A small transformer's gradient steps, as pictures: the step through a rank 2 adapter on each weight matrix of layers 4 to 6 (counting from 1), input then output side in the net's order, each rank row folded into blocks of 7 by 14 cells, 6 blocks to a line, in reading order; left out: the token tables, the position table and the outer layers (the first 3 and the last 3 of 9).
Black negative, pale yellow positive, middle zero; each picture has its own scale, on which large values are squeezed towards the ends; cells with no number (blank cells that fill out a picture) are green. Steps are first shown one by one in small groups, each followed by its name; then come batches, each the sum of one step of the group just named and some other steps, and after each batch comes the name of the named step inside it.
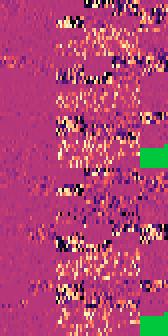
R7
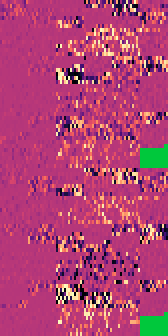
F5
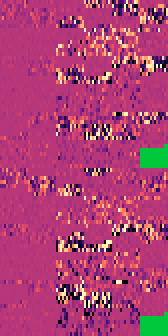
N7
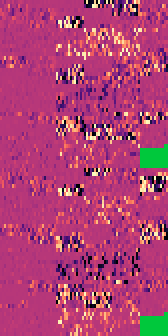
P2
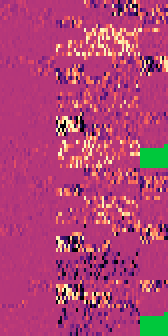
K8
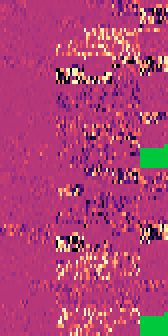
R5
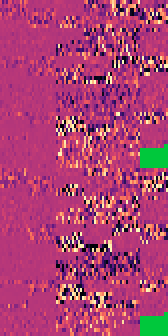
K8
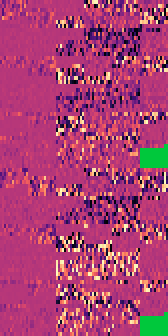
N7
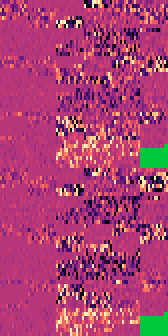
P2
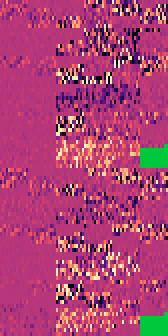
K8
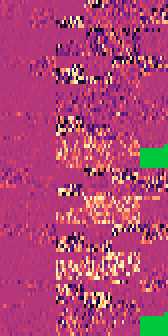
K8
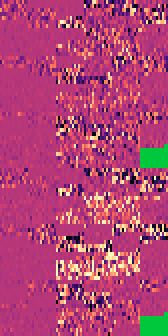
P2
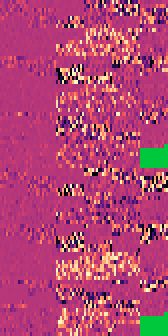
R5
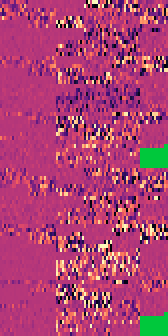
N7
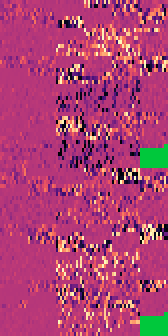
F5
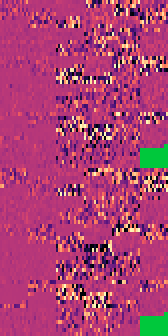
F5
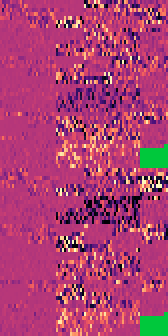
P2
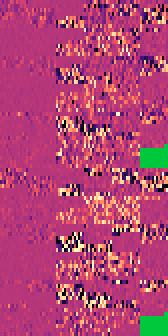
K8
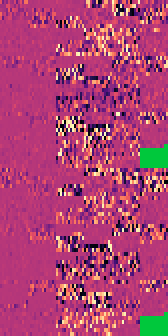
K8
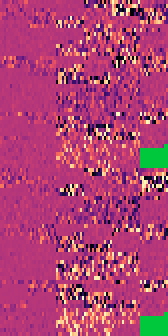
P2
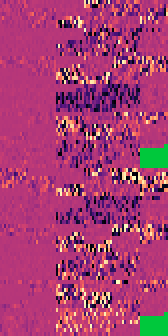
N7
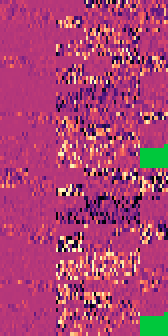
P2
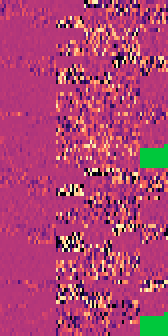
F5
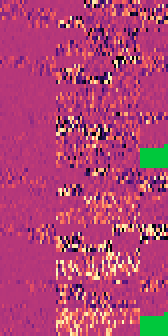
P2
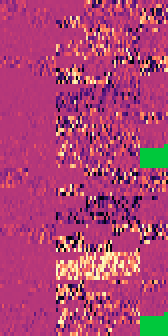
R5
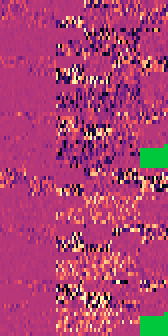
P2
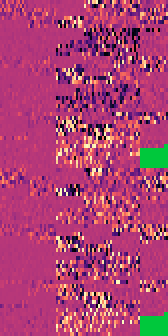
K8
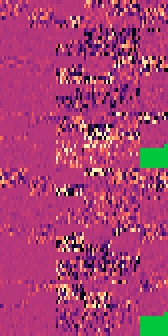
F5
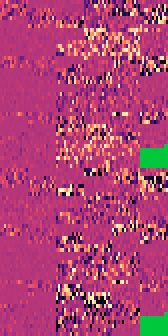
P2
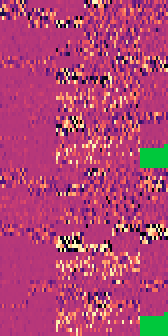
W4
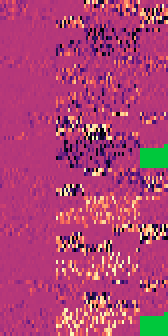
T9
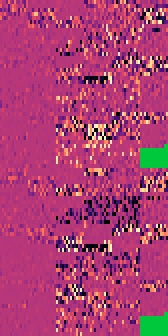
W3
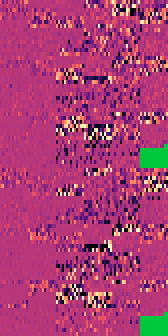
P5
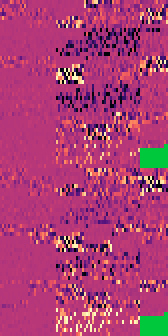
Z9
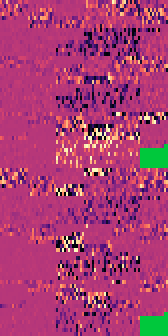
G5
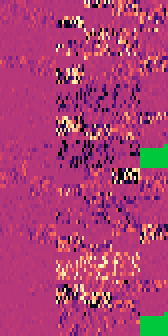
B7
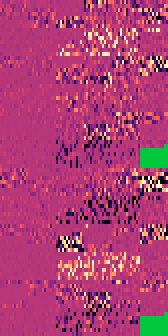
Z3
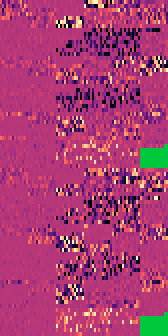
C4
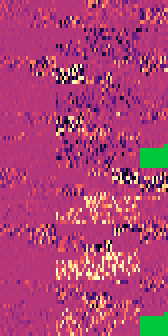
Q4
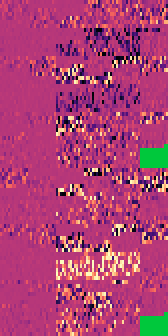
Q4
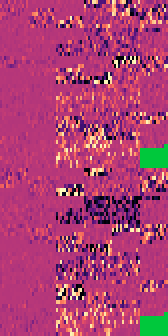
W3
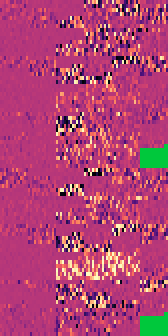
Q4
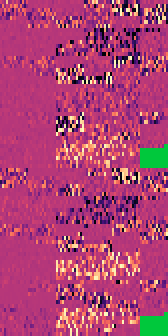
W4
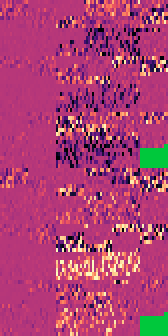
T9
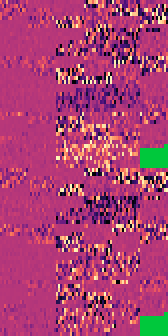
C4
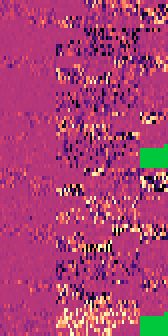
T9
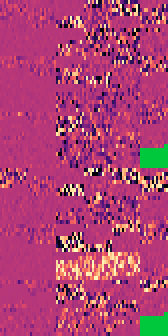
B7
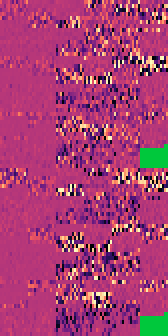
P5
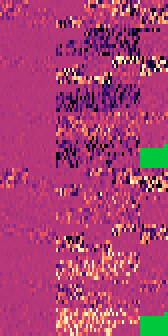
Z9
